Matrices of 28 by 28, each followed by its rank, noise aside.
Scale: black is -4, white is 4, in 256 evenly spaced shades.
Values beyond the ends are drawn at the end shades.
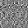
five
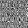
four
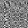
three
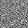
five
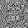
five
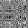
three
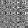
three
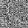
six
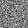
six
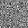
six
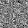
six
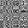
three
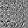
four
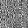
six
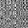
three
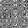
four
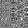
three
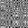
three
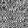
six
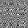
three
